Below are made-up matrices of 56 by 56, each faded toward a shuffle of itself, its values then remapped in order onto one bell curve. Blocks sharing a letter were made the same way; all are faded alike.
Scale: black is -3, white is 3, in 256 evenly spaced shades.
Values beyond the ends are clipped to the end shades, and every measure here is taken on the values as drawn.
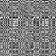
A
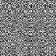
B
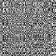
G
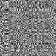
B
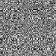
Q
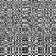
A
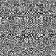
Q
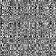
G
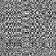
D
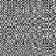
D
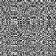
B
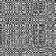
A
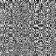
G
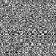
Q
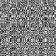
D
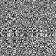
Q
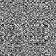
Q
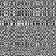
A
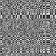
A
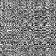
Q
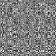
G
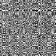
G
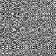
B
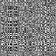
G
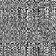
G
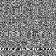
Q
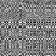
A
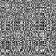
B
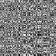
G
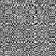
D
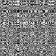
G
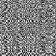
D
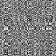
B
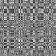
A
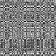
A
